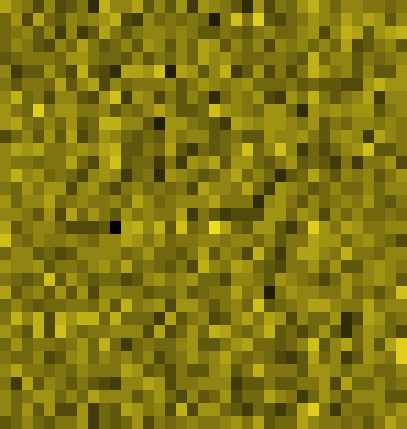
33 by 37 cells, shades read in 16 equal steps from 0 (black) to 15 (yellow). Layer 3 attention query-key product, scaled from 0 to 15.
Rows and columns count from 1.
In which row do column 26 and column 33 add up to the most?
12
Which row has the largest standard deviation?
18
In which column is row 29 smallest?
16
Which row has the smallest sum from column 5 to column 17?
33
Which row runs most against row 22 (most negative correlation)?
29
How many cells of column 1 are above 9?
9
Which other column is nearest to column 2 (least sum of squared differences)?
10
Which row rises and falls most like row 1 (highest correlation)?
32
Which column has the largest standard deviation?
11
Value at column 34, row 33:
6
